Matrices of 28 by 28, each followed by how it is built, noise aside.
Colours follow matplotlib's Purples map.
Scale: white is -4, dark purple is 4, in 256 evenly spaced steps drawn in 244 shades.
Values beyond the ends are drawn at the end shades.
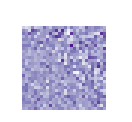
upper triangular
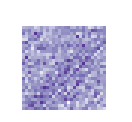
Hankel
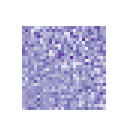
upper triangular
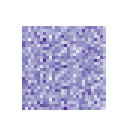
repeating rows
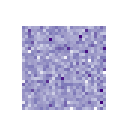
sparse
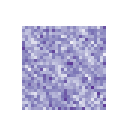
Toeplitz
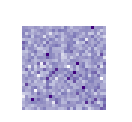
sparse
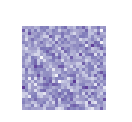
Toeplitz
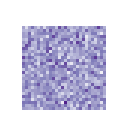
repeating rows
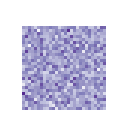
repeating rows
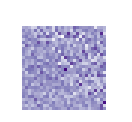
upper triangular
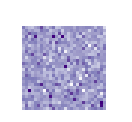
sparse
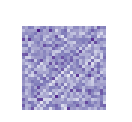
Hankel
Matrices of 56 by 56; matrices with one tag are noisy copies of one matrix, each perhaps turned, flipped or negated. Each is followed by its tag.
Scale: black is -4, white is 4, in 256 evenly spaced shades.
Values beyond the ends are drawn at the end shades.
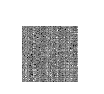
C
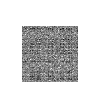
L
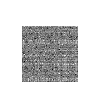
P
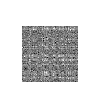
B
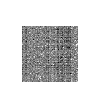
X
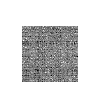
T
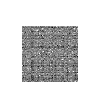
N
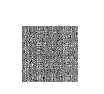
T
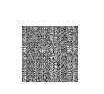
B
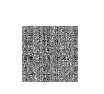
B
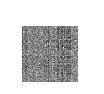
X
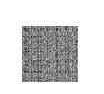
N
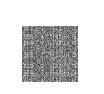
L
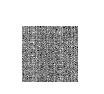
T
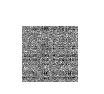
B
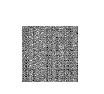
C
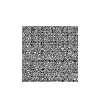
N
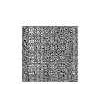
X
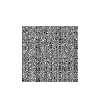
P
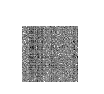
X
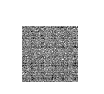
N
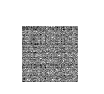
P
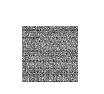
C
